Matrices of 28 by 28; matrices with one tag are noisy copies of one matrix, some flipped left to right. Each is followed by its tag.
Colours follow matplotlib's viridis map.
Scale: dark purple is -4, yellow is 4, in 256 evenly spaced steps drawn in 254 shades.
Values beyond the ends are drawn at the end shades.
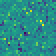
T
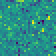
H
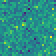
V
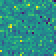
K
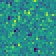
T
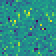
T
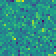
H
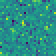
H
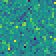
V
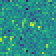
V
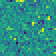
H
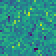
T
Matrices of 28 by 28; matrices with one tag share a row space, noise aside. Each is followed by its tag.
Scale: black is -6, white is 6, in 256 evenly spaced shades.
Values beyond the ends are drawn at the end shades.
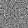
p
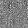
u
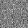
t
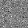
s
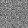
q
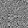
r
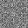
t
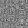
p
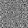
t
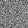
s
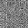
p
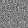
r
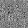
r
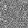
t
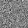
s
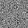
r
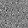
q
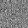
q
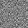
r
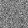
p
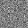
r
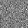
p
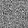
s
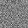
q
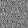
q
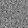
q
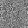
u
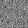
t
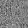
q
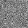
t
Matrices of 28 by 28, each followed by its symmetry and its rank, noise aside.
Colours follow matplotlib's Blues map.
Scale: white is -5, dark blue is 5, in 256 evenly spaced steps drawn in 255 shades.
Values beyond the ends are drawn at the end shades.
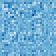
antisymmetric, rank six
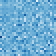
antisymmetric, rank six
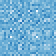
symmetric, rank four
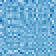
antisymmetric, rank four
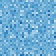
no symmetry, rank four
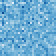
antisymmetric, rank six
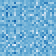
no symmetry, rank four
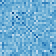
symmetric, rank six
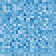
antisymmetric, rank six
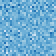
no symmetry, rank six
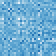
symmetric, rank four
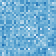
symmetric, rank four
